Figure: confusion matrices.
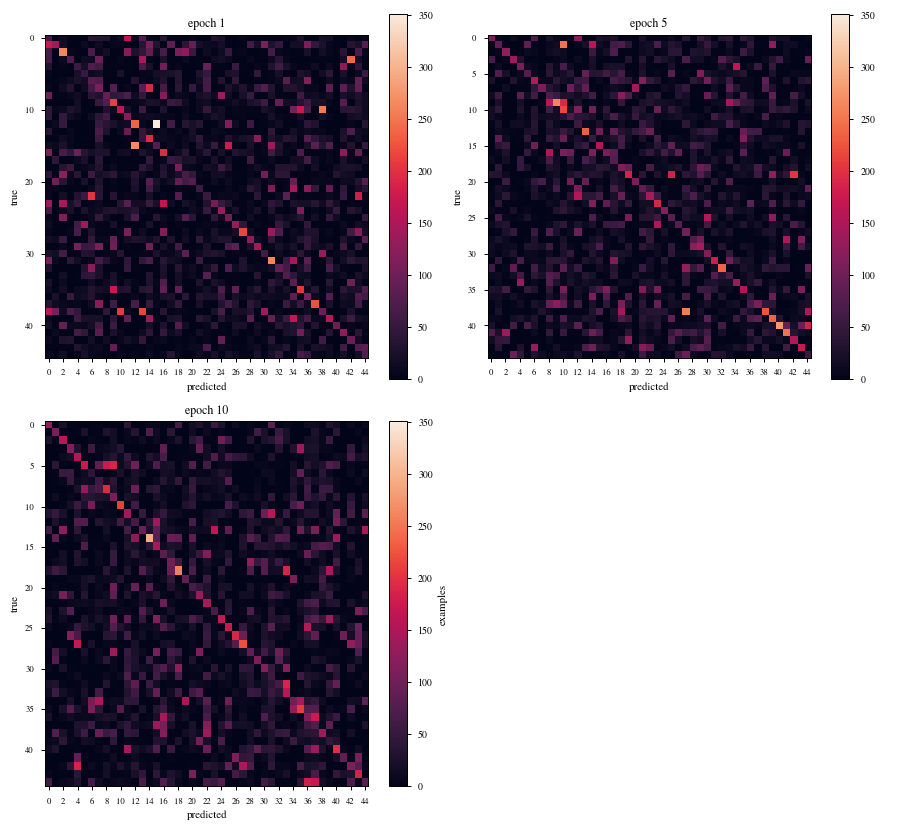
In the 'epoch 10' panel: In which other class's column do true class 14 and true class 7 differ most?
40
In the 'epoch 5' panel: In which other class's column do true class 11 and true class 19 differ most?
42
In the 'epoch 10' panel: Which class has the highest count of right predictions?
14
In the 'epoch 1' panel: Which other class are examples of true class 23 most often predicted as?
16
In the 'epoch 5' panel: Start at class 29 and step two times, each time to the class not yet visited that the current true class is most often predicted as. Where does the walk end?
41
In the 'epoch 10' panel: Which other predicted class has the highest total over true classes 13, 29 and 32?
33
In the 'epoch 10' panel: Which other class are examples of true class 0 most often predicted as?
31
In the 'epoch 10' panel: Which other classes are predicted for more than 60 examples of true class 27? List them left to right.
4, 26, 42, 43
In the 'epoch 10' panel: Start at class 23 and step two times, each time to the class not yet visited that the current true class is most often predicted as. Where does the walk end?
20
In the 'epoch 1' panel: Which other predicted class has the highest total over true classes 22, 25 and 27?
43
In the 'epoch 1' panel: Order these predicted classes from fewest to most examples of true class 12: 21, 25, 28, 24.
24, 21, 28, 25
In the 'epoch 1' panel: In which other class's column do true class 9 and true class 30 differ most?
38
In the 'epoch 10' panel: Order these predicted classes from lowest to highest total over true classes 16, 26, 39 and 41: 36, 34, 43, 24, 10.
10, 34, 24, 36, 43
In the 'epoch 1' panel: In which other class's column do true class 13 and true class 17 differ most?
11
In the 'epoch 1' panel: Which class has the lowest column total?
40
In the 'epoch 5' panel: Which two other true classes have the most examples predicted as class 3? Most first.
44, 32
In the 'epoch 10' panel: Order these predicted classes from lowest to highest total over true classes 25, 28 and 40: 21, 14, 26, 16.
26, 14, 16, 21
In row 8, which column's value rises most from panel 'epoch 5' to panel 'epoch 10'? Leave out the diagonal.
5
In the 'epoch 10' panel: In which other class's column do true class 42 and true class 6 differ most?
4
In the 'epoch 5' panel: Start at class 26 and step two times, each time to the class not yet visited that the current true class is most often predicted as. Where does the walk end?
14
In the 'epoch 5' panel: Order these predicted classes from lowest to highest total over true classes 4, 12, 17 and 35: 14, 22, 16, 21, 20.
20, 22, 14, 16, 21
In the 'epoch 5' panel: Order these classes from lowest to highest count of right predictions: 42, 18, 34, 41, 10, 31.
18, 34, 42, 31, 10, 41
